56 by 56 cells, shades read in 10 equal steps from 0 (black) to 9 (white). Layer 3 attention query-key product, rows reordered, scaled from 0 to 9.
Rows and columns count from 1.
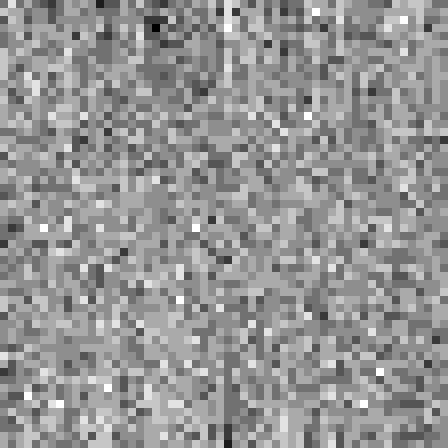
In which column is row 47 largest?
48
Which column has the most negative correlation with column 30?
1
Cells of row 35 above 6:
6
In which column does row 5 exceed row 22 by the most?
18
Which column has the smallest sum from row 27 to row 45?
50
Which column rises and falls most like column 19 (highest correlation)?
20
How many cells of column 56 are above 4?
39
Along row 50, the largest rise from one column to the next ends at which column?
4
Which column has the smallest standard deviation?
37
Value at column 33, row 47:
6
